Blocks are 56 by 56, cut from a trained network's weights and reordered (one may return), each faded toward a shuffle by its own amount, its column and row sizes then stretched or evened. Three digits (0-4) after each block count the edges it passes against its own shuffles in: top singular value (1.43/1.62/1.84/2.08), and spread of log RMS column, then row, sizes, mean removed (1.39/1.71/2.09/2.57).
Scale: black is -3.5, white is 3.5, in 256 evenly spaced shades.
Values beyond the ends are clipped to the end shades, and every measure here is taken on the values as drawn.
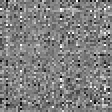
0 4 2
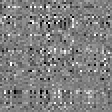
3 3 4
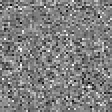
3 1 1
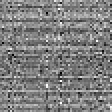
4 3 0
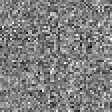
1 0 1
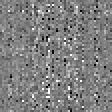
0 4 1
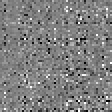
3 3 3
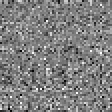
2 1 2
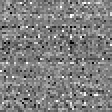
1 1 3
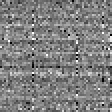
2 2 1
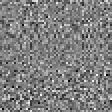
3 0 3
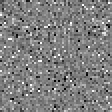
0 1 0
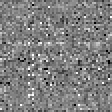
0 2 3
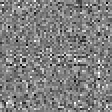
4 2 2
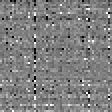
2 3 3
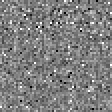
0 0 1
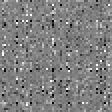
0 4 3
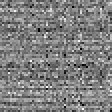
3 2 0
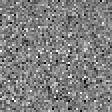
2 2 1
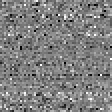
0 1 4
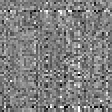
4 3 2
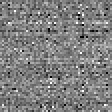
2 2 1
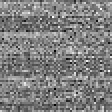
3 0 0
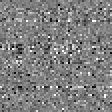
2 1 3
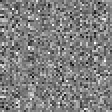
3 3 0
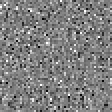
1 0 0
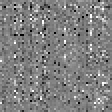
0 4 2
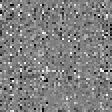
2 4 2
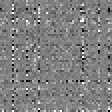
1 4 3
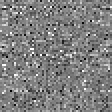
2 0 2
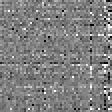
1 3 2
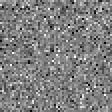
2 0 0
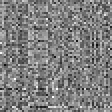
4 0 1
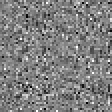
2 3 1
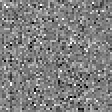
0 1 1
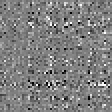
2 4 4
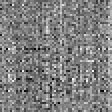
3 0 2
